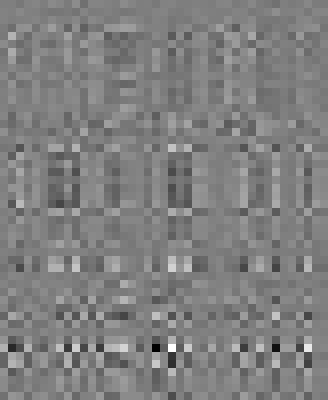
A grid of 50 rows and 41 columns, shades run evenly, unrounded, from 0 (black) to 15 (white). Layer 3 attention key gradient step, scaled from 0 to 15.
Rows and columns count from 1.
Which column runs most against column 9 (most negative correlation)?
4
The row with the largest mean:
44
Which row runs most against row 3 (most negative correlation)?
16
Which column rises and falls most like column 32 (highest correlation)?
29
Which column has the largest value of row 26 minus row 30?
3
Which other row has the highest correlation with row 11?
8
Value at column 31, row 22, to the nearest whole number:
10
